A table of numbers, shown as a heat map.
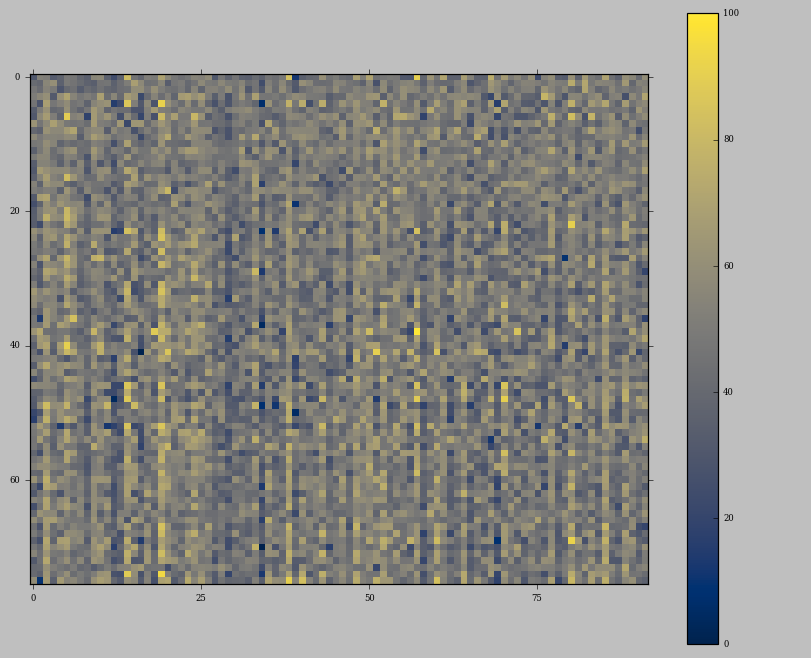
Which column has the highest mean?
19
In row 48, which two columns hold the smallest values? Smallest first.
12, 51
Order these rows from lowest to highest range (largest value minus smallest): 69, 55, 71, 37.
71, 55, 37, 69
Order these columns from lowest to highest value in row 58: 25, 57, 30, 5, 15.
30, 5, 25, 15, 57
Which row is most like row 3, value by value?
54
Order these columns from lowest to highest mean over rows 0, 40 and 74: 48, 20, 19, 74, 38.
74, 20, 48, 38, 19
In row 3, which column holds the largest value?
76
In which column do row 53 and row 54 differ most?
68
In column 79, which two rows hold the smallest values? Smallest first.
27, 40
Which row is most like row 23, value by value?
46
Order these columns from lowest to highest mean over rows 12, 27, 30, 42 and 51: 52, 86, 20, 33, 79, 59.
79, 86, 59, 33, 20, 52
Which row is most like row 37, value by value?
70
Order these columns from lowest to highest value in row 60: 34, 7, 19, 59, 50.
34, 59, 7, 50, 19
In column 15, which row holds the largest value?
49
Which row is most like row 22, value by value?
56
